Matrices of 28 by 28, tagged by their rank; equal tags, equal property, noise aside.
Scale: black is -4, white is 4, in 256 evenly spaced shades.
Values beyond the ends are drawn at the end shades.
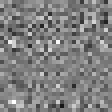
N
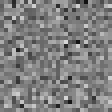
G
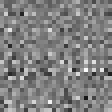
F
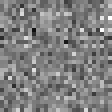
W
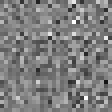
N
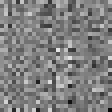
N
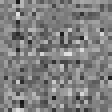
G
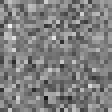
W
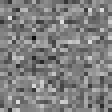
G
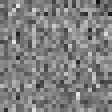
W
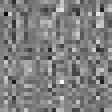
F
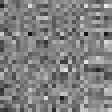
F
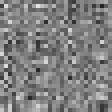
G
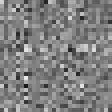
N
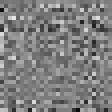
N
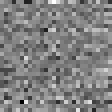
F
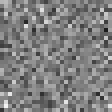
W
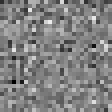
W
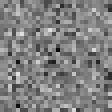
N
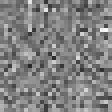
W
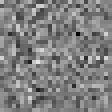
N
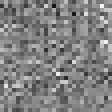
W
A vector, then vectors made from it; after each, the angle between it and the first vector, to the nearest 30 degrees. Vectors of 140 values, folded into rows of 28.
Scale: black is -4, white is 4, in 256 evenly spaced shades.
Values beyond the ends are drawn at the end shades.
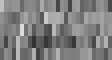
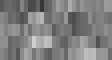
120 degrees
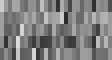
30 degrees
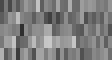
150 degrees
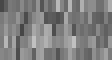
150 degrees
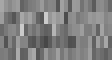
30 degrees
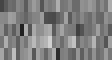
150 degrees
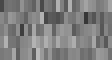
150 degrees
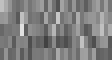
60 degrees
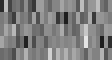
90 degrees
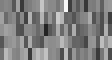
90 degrees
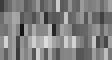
150 degrees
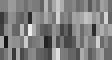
60 degrees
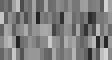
120 degrees
